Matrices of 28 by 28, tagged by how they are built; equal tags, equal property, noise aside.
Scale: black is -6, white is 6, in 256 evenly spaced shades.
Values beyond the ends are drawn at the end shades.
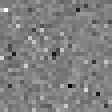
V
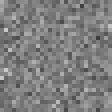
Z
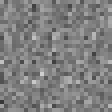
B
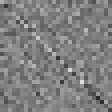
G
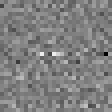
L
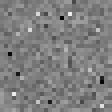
V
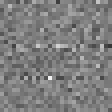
L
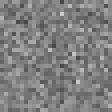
Z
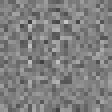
B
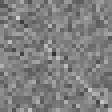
G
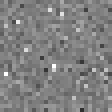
V
